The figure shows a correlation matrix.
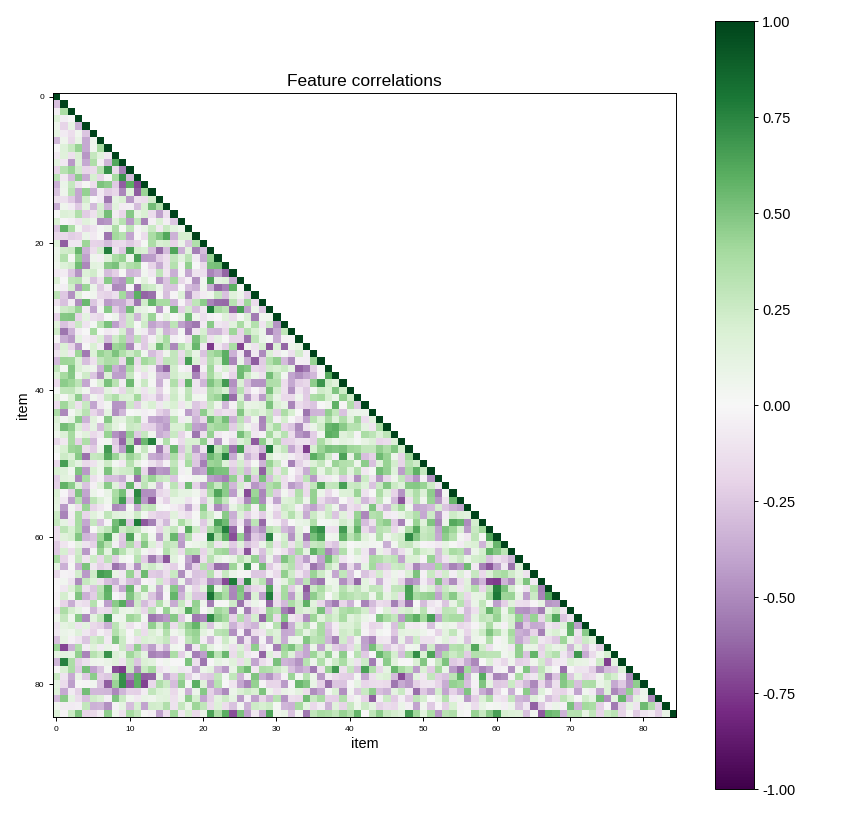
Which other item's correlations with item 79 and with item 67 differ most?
60
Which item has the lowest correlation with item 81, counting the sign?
49
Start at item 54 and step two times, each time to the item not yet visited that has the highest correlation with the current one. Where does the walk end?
58
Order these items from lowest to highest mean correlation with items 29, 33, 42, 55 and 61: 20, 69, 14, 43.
69, 14, 20, 43
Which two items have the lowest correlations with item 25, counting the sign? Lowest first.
34, 69
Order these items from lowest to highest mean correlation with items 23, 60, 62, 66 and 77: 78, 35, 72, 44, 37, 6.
78, 37, 72, 44, 6, 35
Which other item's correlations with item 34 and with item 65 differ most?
7
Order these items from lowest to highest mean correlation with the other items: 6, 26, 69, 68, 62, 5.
26, 69, 5, 6, 62, 68
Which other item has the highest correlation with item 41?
23
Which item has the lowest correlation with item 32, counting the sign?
70
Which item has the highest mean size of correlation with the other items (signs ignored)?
21
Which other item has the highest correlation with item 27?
11
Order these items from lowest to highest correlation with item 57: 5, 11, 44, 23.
5, 11, 44, 23
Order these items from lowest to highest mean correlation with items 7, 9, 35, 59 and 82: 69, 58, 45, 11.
69, 45, 11, 58
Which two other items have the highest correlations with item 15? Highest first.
19, 13
